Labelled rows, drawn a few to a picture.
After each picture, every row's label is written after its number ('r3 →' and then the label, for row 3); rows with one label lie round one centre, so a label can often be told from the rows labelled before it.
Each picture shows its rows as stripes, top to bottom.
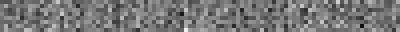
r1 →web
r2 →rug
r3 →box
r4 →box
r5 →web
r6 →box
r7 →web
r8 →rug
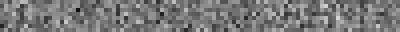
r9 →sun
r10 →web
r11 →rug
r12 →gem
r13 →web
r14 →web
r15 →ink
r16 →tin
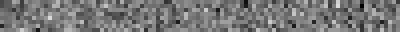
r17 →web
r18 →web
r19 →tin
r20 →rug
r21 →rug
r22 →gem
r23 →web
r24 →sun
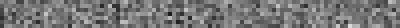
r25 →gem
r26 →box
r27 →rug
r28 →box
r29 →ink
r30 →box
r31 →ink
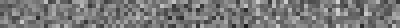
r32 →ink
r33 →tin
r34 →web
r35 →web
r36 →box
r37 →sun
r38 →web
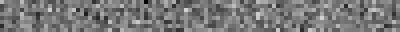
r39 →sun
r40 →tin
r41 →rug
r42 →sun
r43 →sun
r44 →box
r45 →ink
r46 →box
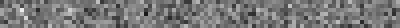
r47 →tin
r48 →web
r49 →sun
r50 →sun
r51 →box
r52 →web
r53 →rug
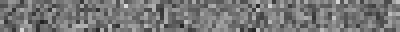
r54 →web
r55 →gem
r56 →sun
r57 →gem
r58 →gem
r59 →gem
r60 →box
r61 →sun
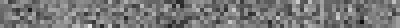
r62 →box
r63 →tin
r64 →tin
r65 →sun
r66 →web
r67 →tin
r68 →box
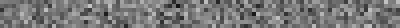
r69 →tin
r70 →box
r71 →ink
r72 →sun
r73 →box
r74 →gem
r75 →web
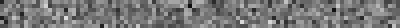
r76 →ink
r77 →ink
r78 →rug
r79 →rug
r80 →web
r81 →gem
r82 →web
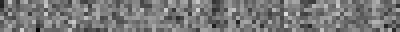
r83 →ink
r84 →ink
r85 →tin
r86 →ink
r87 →box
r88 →rug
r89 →ink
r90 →sun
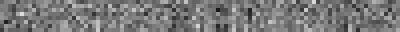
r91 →rug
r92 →box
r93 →tin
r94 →sun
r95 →tin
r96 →gem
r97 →tin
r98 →tin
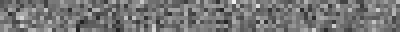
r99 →tin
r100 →web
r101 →ink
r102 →box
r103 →sun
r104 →rug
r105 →sun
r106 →rug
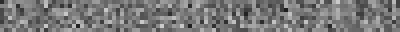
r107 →ink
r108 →ink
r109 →web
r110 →web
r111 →ink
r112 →tin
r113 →ink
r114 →web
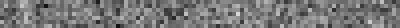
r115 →sun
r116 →sun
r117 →box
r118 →box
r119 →tin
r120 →sun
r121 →rug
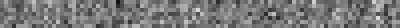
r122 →rug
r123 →rug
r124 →ink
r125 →gem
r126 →ink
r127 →rug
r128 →box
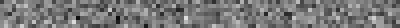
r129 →ink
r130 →sun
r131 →box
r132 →gem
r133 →rug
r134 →rug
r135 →sun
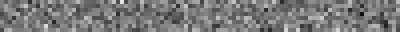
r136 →tin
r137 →sun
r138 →rug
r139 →web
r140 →box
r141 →gem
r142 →ink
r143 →ink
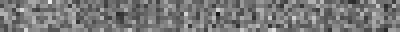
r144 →rug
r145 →ink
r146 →sun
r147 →rug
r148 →rug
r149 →rug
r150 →ink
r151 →gem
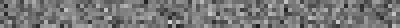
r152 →ink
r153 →gem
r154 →web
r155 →gem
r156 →box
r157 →ink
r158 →box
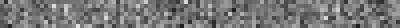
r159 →gem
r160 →web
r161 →web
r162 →gem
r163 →web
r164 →ink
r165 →box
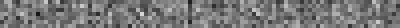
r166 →ink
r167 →ink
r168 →ink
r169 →sun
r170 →gem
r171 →ink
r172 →rug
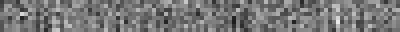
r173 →ink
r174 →ink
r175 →web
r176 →sun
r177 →web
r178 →web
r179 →web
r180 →web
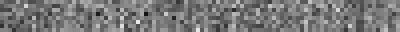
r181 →box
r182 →gem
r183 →web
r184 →sun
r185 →tin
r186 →web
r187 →tin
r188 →tin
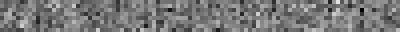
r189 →web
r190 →rug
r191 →web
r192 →sun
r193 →ink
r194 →sun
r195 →sun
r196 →tin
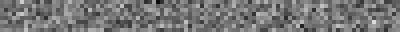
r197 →sun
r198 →tin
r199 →gem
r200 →sun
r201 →web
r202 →rug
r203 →ink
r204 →gem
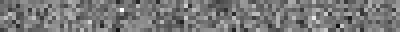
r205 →rug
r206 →ink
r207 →tin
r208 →web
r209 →rug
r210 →box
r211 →box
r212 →web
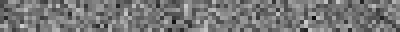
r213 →web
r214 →rug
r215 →gem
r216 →box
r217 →gem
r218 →tin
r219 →sun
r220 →box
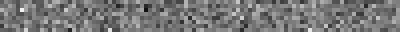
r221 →box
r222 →rug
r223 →sun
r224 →tin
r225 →ink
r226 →box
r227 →web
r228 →box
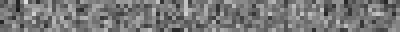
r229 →gem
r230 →rug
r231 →rug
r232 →rug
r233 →box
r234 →web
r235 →web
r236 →gem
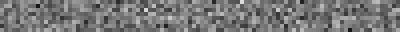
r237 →ink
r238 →sun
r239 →box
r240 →gem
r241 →ink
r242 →ink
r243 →web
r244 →rug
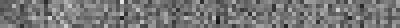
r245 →tin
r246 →web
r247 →web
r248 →tin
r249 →rug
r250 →tin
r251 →web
